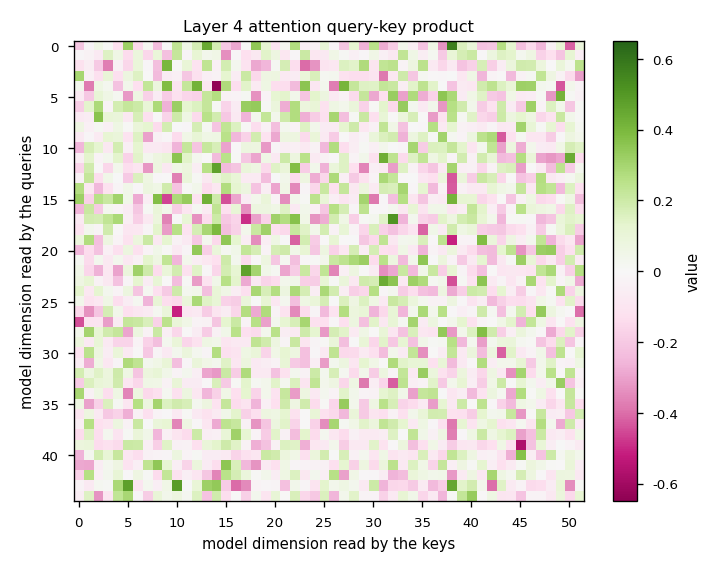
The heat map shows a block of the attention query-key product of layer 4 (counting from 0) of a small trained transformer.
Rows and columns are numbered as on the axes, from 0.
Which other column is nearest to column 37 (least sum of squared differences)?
41
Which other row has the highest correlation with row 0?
43
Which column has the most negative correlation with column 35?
14
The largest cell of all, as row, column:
0, 38
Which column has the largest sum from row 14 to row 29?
23
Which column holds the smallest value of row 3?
31
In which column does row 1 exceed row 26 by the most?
10
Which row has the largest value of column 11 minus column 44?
15
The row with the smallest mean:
39
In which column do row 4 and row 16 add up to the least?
49
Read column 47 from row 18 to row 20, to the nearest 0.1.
-0.2 0.2 0.3
